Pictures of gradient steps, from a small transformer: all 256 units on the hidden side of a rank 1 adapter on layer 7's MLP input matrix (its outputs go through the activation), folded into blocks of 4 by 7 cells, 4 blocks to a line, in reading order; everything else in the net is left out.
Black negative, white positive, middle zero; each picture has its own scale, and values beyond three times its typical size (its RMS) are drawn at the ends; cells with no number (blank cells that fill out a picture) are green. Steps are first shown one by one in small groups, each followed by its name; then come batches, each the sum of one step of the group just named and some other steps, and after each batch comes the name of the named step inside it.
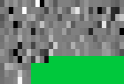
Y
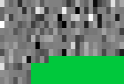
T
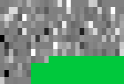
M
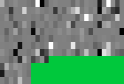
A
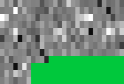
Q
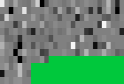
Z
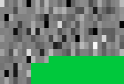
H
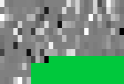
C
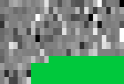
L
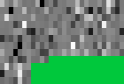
Z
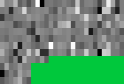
A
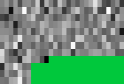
Y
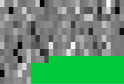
Z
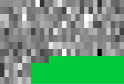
A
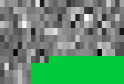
A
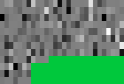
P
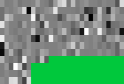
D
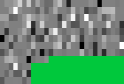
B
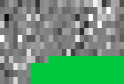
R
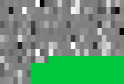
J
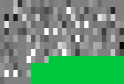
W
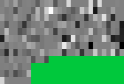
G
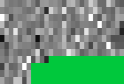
G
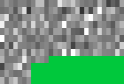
D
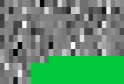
J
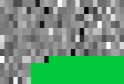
R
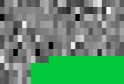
R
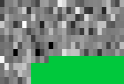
D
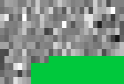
B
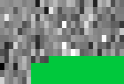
G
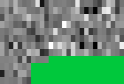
B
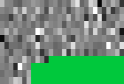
P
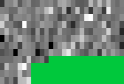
G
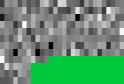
R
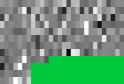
D
